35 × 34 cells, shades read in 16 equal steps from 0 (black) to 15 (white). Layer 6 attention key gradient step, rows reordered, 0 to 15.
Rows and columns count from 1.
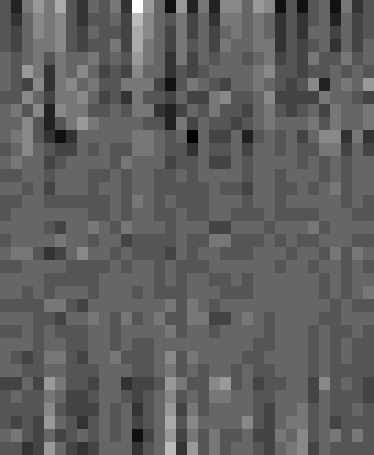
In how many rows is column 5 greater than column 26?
15
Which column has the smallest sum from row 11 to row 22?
18
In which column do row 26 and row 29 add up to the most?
16
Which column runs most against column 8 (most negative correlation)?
5
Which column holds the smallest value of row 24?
8
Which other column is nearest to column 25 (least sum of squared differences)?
24
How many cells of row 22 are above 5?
22
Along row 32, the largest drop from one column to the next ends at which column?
17
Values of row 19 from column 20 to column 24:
7 7 5 5 5
